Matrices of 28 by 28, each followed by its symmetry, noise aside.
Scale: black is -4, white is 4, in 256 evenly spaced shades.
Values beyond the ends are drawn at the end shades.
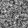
symmetric.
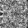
mirrored top to bottom.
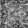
mirrored top to bottom.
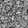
symmetric.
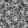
symmetric across the other diagonal.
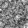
symmetric.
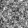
mirrored top to bottom.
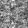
mirrored top to bottom.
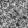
symmetric.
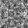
mirrored top to bottom.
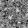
symmetric across the other diagonal.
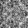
mirrored top to bottom.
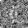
mirrored top to bottom.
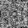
mirrored top to bottom.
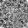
symmetric.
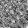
symmetric.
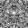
mirrored left to right.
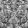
mirrored left to right.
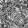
symmetric.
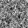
symmetric across the other diagonal.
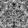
mirrored left to right.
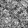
symmetric across the other diagonal.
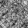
symmetric across the other diagonal.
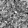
symmetric across the other diagonal.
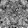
mirrored left to right.
